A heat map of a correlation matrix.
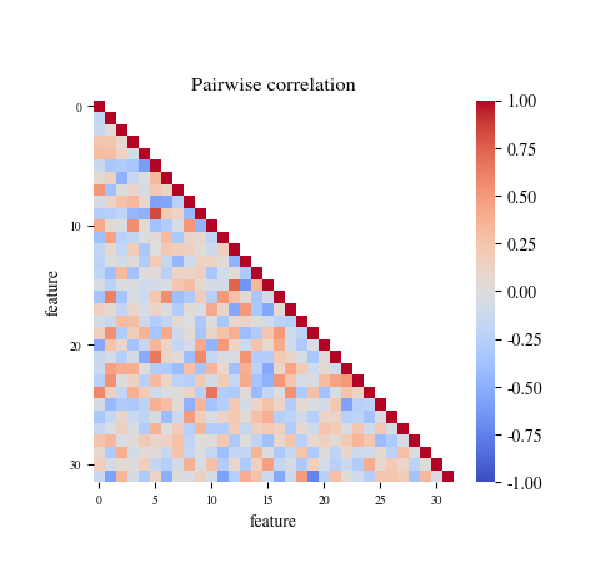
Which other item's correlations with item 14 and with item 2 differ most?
22
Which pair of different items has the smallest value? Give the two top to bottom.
19, 31
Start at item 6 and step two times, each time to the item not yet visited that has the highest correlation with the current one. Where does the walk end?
1
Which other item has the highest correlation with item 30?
15
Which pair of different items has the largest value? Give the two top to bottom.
5, 9
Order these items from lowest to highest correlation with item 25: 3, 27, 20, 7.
3, 20, 7, 27
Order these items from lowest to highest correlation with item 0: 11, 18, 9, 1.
11, 9, 1, 18
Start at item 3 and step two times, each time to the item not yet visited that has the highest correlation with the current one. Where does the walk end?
24
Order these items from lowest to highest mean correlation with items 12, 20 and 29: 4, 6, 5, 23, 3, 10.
10, 4, 3, 23, 6, 5
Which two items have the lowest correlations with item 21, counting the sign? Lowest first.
4, 8
